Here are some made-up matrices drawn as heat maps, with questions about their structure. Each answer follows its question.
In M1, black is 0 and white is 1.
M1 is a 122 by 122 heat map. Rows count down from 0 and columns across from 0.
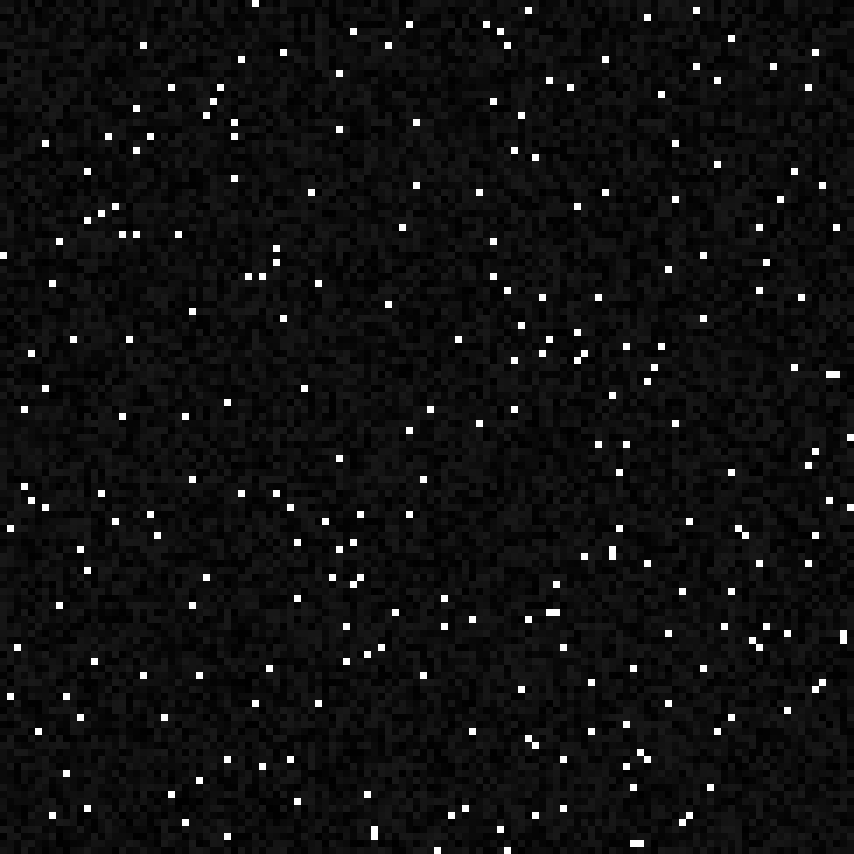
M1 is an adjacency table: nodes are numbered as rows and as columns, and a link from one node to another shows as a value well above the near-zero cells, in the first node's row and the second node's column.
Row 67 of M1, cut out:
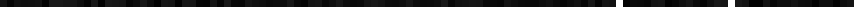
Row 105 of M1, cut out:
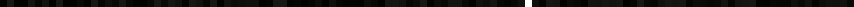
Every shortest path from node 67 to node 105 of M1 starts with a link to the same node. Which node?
node 88
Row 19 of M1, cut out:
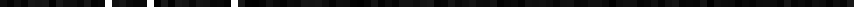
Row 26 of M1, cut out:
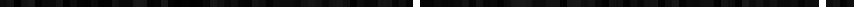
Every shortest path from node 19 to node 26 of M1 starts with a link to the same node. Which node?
node 33
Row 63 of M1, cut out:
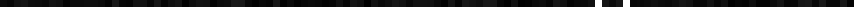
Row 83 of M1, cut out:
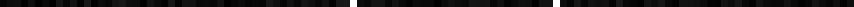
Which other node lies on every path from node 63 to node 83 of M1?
node 50
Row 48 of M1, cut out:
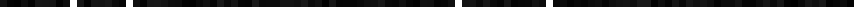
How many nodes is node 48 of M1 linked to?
4
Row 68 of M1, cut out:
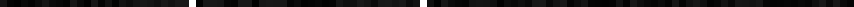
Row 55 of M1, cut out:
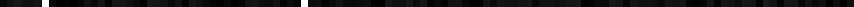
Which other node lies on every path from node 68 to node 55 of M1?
node 6
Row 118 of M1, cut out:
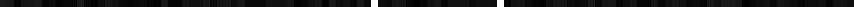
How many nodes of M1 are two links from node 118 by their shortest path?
2
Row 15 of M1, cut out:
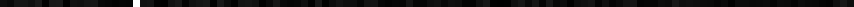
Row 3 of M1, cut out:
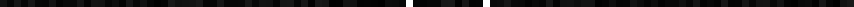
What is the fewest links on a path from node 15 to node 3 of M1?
5
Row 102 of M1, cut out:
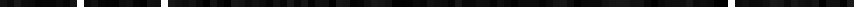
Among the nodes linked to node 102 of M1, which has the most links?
node 104
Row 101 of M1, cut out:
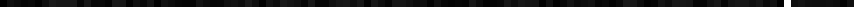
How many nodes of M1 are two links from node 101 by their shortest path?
1
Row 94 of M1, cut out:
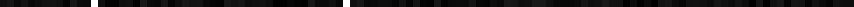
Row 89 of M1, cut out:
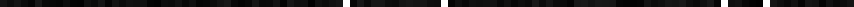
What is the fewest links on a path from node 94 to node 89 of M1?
2
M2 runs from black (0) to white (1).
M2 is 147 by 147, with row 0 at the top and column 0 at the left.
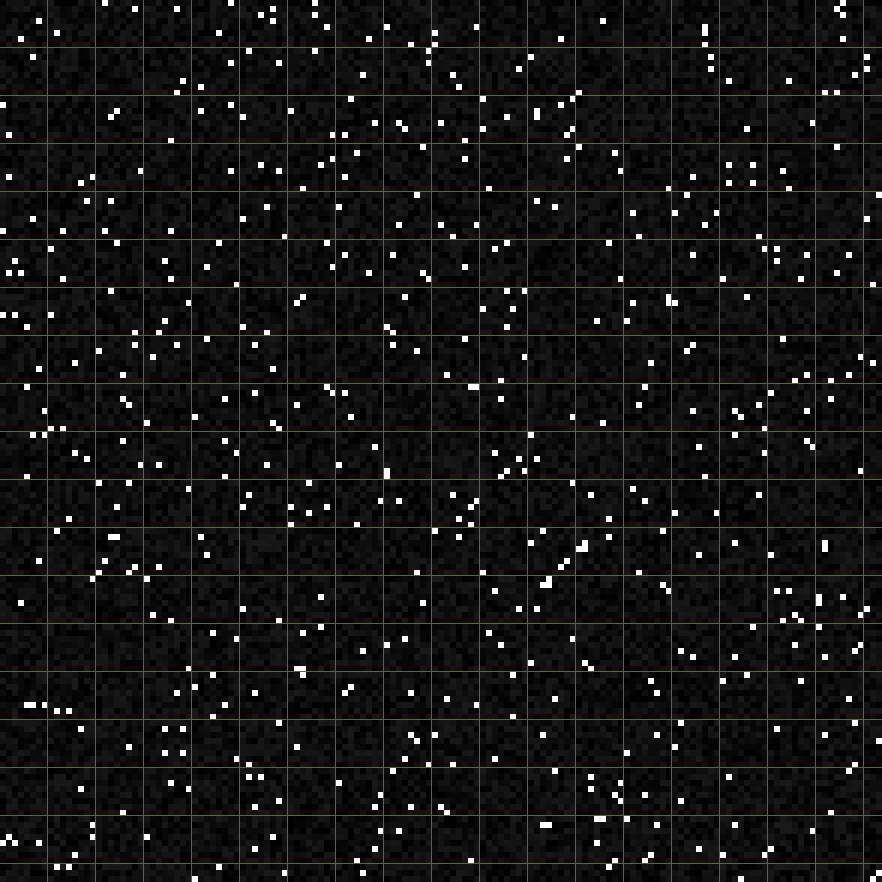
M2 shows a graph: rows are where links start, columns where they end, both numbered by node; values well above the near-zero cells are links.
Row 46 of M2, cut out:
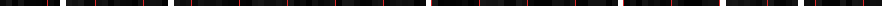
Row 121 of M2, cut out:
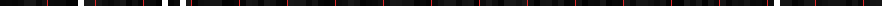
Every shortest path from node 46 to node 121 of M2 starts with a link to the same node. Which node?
node 71
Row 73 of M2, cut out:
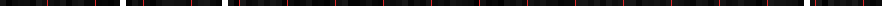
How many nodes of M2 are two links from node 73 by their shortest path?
7
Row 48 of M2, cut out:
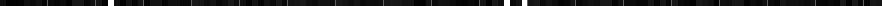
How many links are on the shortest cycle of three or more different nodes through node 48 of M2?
4
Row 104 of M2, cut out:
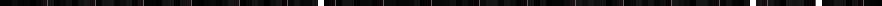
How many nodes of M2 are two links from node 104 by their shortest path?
4
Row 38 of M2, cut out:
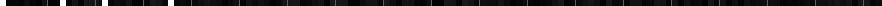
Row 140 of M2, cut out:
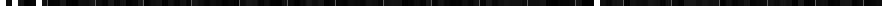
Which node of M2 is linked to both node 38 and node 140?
node 0
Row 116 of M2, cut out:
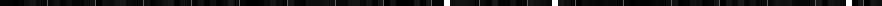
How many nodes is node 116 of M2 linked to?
3
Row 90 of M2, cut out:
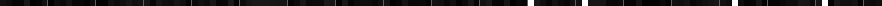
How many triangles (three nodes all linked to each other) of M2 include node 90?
1
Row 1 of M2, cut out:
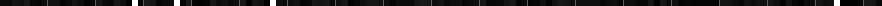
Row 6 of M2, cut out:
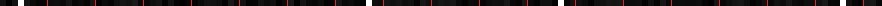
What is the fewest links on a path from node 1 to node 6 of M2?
3
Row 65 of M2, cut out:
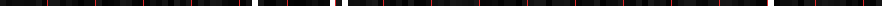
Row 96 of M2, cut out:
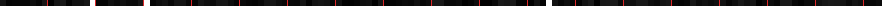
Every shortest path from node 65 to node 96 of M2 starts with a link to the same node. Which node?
node 57
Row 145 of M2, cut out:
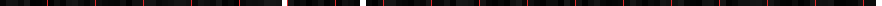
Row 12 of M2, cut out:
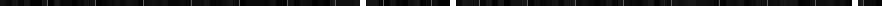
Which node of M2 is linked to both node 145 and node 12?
node 60
